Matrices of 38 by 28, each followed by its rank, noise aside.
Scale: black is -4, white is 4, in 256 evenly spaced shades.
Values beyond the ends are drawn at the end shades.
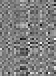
three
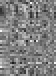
four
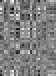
two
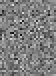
six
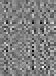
three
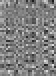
three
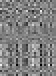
two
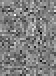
six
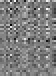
three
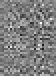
four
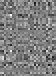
three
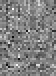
six
